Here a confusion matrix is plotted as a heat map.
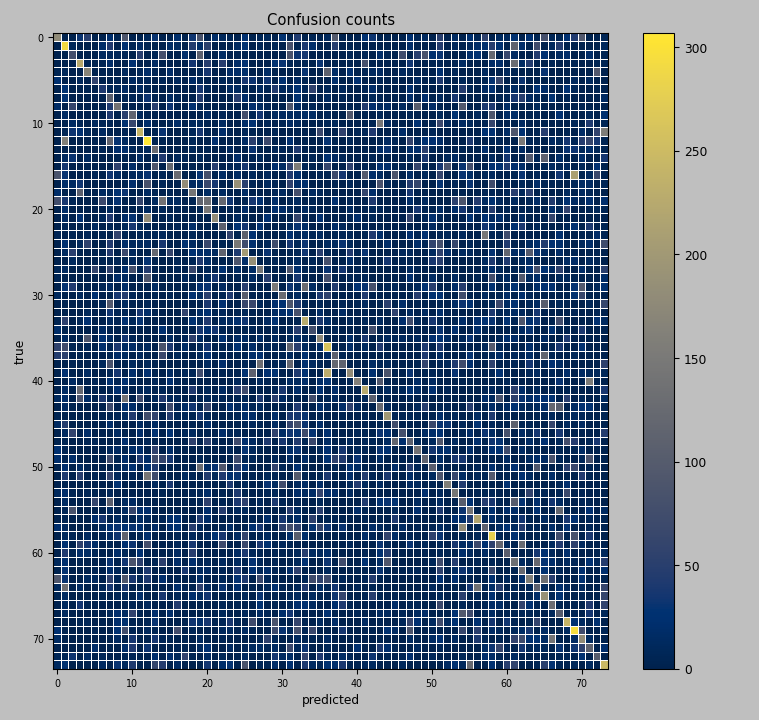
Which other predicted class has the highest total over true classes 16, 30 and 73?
69
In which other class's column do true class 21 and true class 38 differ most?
12
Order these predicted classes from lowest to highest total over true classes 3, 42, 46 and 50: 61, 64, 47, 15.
15, 47, 64, 61
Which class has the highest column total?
58
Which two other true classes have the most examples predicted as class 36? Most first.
39, 4
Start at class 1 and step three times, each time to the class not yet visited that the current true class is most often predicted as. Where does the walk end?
56
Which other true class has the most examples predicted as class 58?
2
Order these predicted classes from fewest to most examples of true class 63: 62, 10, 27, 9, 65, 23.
23, 62, 10, 27, 9, 65
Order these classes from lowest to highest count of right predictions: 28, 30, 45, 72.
28, 45, 72, 30
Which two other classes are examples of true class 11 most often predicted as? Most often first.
73, 61
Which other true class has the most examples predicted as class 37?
38
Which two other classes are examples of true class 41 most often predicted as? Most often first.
3, 25
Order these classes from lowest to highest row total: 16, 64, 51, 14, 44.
14, 44, 64, 51, 16
